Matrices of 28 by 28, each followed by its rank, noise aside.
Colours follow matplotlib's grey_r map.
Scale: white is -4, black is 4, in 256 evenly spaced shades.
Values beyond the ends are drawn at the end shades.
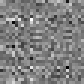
five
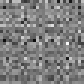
four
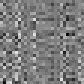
three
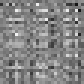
three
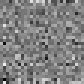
four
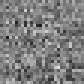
six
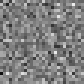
six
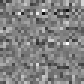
five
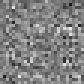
six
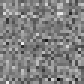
six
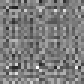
four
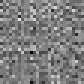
four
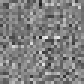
six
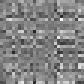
three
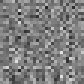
six
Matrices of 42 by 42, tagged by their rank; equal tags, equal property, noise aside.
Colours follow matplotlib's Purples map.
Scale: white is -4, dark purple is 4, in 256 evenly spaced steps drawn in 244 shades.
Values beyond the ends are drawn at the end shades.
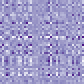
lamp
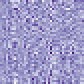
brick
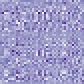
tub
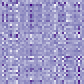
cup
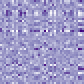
lamp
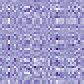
cup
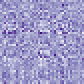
cup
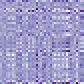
lamp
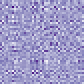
cup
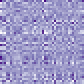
lamp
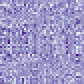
tub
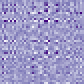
lamp
